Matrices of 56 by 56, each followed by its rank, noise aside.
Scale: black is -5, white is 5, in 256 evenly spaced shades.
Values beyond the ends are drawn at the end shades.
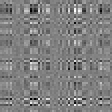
one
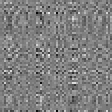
three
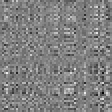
three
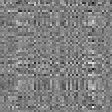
three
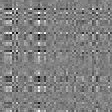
one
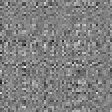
four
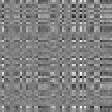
one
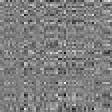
three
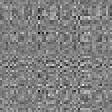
four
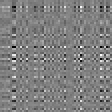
one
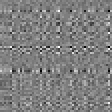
two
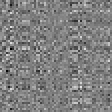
four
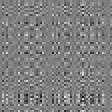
two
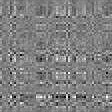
two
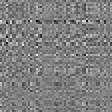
three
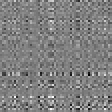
two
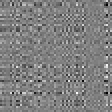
two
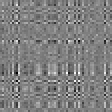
one
